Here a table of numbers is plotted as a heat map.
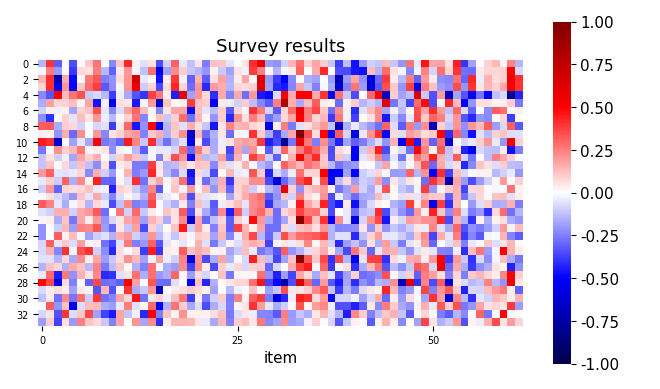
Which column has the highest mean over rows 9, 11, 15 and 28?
33
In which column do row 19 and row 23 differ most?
50
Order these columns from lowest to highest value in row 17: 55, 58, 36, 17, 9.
9, 55, 17, 58, 36
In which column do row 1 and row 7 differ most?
60
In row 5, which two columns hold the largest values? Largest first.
31, 44
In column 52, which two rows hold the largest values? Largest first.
5, 29
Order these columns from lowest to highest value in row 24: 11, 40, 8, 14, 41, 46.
8, 46, 11, 41, 40, 14
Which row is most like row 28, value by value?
10
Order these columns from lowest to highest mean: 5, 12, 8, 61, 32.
8, 61, 32, 12, 5
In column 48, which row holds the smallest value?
3
